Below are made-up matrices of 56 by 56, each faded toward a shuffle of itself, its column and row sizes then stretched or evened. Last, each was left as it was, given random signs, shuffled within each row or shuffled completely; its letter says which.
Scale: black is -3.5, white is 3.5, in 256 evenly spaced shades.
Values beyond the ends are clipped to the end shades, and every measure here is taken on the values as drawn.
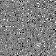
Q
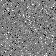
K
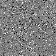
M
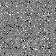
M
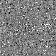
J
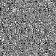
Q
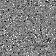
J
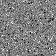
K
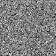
J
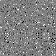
Q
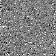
M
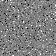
K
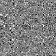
Q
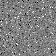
K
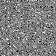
J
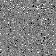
Q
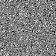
J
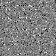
J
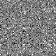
Q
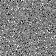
K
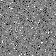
K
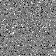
J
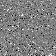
J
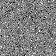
K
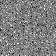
K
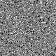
J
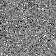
J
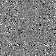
M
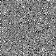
M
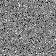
K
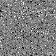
M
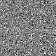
M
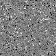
J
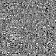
Q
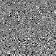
Q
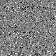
J
